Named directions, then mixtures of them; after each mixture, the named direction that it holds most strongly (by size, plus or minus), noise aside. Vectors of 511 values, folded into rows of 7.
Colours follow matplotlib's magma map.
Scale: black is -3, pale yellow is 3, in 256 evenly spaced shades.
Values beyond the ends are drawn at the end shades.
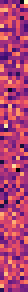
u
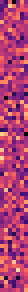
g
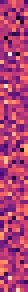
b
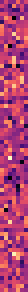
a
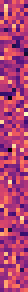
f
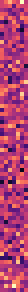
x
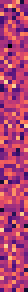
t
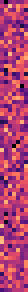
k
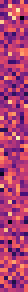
g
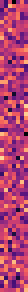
g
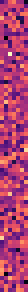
b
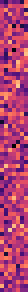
k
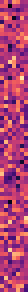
a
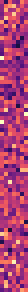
f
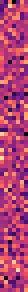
g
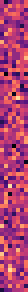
k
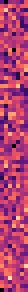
k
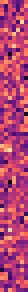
f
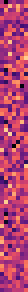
k
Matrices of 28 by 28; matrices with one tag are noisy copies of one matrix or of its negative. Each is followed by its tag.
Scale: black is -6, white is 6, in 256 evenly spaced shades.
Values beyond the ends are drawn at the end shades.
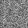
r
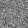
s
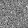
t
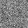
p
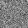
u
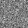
r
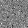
t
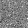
p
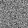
u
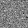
s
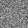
s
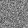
p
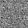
s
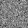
r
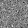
t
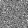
u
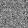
s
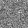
t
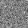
u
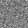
r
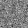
t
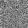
u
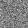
u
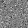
u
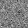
t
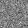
t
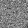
p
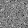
t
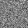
r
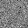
t
